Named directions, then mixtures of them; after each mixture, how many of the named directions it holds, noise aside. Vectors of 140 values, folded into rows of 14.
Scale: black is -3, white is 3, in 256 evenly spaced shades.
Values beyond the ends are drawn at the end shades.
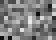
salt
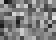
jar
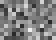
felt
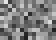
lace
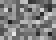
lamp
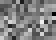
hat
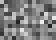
three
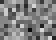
one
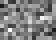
four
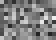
three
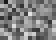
one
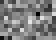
one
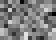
three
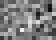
two
